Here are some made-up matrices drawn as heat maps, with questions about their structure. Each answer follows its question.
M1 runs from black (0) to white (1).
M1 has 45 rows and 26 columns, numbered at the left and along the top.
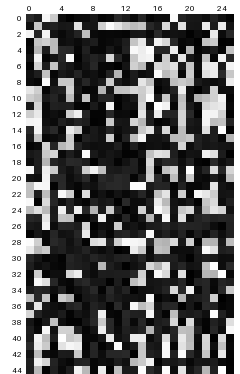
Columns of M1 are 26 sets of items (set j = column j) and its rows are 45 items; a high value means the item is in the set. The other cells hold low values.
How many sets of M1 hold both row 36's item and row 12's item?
2
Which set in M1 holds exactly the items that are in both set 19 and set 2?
4
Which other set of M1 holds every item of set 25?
20
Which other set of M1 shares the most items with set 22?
17
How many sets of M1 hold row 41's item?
12
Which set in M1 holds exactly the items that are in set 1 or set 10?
14
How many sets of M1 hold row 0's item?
3
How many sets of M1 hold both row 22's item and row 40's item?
6
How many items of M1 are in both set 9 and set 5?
3
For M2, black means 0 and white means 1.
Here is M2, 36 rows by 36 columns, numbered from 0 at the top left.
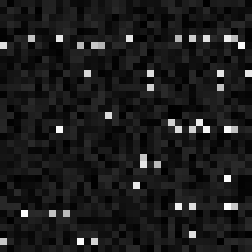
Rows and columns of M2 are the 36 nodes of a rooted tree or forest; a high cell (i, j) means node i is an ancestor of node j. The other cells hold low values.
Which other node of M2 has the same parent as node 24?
28
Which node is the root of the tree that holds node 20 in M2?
23
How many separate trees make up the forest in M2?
10
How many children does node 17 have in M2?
2
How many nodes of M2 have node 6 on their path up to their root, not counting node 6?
5
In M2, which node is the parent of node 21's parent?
10
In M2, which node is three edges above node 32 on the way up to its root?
18
